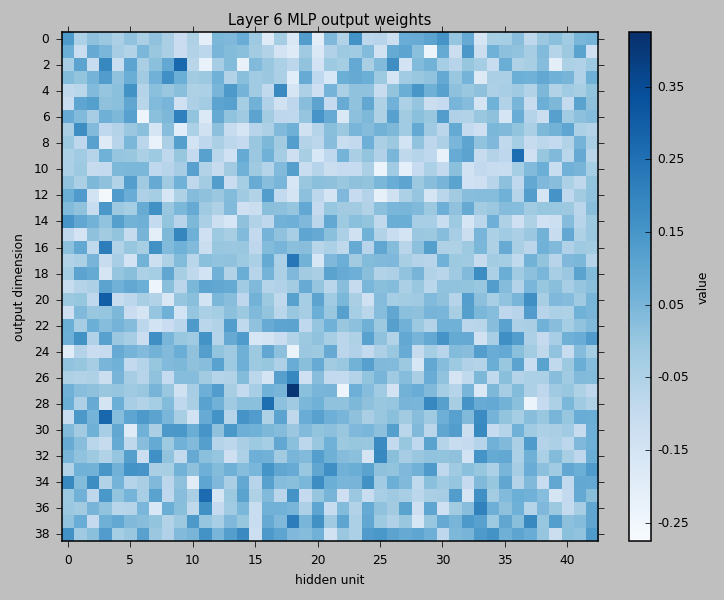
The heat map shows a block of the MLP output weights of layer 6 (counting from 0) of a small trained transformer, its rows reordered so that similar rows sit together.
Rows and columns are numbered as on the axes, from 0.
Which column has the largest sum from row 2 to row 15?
5
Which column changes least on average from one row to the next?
42
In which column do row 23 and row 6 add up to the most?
30
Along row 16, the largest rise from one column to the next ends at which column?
3
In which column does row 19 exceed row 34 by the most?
10
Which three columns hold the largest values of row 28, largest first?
16, 29, 32
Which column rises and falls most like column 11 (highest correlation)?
14
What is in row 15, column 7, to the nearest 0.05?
-0.2
